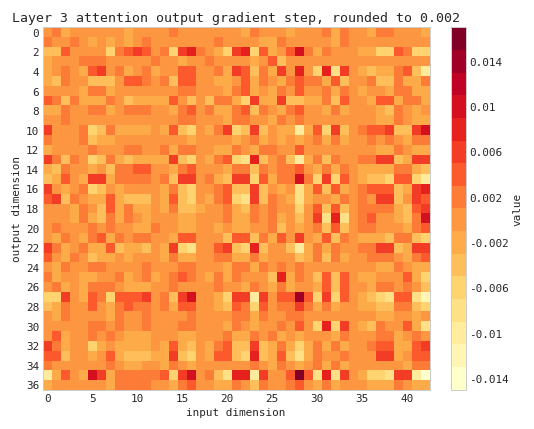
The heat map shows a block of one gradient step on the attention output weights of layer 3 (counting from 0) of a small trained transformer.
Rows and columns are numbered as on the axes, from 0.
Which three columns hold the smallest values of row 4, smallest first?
42, 32, 30
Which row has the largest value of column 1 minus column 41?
35
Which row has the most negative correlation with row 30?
19
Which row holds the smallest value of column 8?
22
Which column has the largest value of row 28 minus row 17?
28
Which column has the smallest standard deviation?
34
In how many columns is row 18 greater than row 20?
13
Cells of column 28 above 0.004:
7
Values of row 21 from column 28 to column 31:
0.006 0 -0.002 0.004
